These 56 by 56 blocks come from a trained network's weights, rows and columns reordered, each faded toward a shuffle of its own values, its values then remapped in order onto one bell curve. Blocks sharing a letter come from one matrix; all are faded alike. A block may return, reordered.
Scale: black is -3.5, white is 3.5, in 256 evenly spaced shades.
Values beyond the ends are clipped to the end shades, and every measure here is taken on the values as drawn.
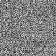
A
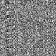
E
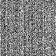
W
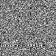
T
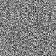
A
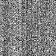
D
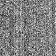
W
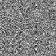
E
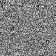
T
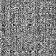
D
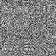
A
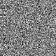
T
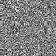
A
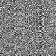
E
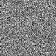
T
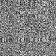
E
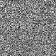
T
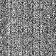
W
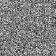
T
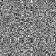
E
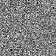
A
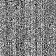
W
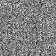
T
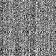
W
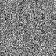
A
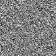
T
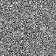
T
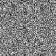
E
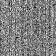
W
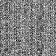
D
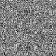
E
